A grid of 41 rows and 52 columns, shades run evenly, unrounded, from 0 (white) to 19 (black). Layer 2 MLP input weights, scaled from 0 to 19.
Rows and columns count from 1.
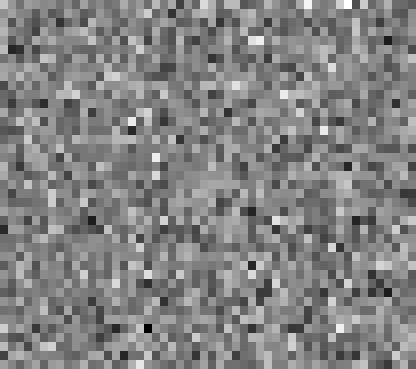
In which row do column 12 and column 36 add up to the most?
13
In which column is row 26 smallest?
50
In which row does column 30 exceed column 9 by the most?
18
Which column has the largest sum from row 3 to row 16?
2
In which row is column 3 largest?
6
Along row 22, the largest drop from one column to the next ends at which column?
31
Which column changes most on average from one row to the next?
32
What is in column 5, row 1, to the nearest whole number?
8
